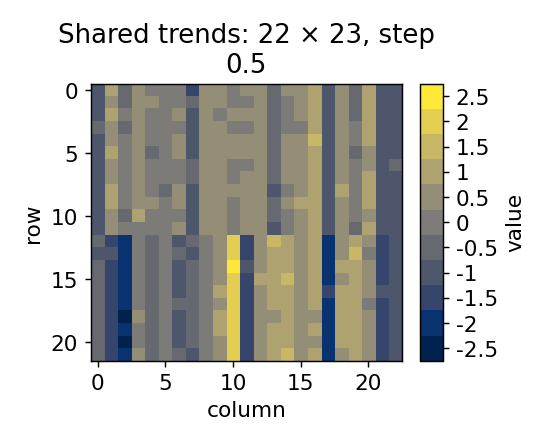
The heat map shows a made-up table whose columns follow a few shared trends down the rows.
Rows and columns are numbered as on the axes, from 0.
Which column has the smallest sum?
17
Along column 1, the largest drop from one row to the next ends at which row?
12
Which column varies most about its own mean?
1
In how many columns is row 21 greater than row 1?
5
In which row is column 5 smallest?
8
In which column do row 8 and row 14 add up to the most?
10
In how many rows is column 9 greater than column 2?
21
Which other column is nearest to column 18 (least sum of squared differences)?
9
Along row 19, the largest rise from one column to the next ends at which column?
18
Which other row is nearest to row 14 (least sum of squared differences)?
19
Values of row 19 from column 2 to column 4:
-2 0 -0.5
